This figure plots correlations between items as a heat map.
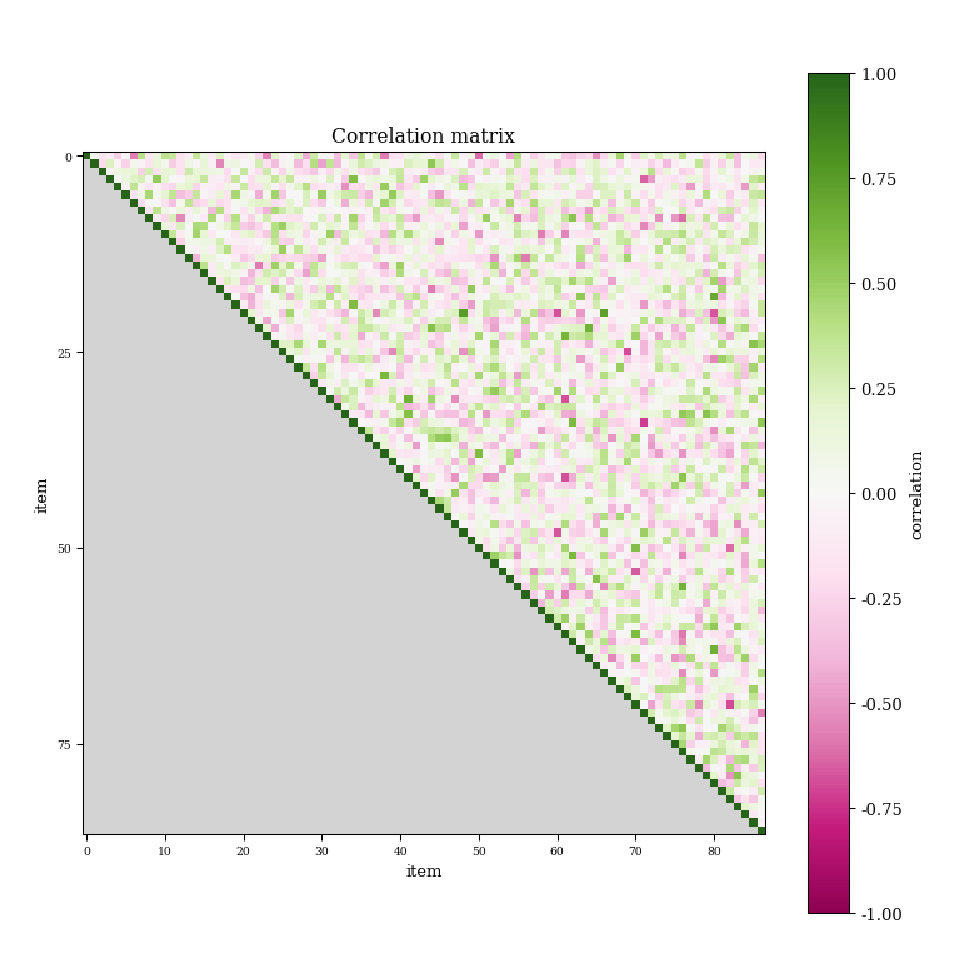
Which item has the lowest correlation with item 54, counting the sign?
0
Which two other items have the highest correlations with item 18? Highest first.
80, 63
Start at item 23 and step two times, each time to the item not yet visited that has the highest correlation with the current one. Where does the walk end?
70
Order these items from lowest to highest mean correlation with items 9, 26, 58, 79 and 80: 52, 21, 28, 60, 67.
21, 67, 28, 52, 60
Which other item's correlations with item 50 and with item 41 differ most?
61
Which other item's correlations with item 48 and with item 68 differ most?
60
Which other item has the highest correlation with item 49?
17
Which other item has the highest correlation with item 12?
25
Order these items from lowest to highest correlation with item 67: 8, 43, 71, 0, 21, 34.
8, 34, 21, 71, 0, 43
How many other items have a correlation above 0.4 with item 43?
3
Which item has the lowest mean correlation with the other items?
71
